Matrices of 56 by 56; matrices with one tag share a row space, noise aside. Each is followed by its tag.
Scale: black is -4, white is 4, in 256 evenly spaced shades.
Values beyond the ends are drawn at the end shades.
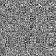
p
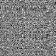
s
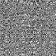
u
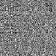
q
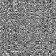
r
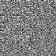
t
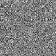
q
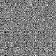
q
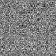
u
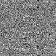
u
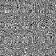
q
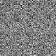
t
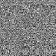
u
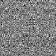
u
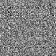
r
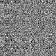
q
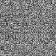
q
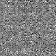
p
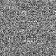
u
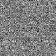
u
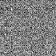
q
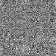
u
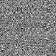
s
